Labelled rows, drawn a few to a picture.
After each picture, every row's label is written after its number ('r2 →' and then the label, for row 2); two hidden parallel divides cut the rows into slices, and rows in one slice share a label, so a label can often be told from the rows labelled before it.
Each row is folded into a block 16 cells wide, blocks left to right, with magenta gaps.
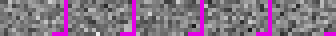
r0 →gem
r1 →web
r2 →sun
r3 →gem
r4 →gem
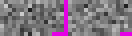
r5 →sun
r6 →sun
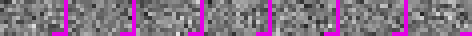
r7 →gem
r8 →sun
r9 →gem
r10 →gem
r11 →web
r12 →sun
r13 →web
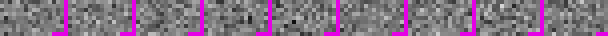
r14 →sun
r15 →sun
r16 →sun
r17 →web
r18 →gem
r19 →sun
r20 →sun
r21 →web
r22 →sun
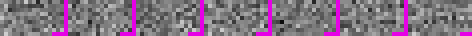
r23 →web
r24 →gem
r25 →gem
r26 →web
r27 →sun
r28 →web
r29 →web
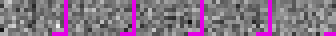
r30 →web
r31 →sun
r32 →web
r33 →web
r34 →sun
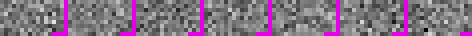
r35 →gem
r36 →sun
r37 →web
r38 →web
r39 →sun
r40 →web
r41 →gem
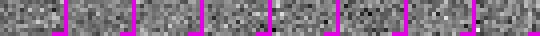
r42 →gem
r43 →sun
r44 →sun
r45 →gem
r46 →web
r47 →gem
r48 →gem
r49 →gem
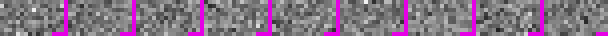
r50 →gem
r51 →sun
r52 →web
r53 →gem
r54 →sun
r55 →sun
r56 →sun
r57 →gem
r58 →sun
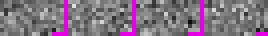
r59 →sun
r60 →web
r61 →web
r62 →gem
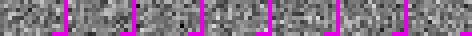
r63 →web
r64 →web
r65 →web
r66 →web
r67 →gem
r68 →gem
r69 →gem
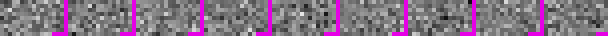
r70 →gem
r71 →gem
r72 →web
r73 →sun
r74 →web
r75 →sun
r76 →web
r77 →sun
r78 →web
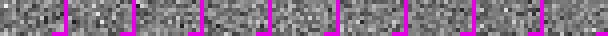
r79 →web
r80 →web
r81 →web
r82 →gem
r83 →gem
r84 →gem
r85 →sun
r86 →gem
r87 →sun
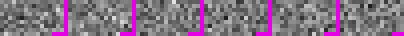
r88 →web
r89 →gem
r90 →gem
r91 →web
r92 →gem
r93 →web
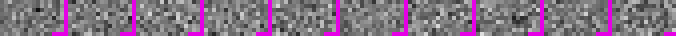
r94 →sun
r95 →gem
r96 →web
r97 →gem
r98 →web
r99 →sun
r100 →gem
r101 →web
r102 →sun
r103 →web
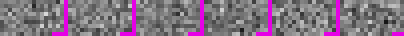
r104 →web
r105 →gem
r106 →sun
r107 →sun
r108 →gem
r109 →web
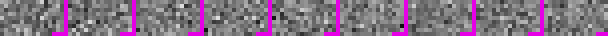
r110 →web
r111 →web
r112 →web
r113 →web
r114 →gem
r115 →sun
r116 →sun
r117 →sun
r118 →sun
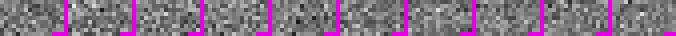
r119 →web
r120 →web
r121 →web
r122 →web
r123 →web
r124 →web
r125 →gem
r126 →sun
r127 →gem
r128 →web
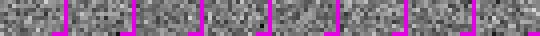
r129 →sun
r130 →web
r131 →sun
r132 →gem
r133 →sun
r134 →web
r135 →gem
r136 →sun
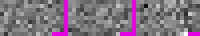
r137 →sun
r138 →sun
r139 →gem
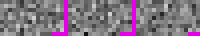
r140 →web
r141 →web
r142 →sun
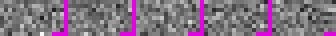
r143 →gem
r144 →sun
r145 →gem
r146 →web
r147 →web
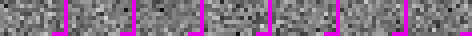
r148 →gem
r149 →gem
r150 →sun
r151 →web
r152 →gem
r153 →sun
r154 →web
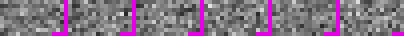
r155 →sun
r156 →gem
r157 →gem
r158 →web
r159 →sun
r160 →gem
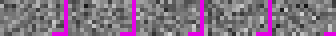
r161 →gem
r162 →sun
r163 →web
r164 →gem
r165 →web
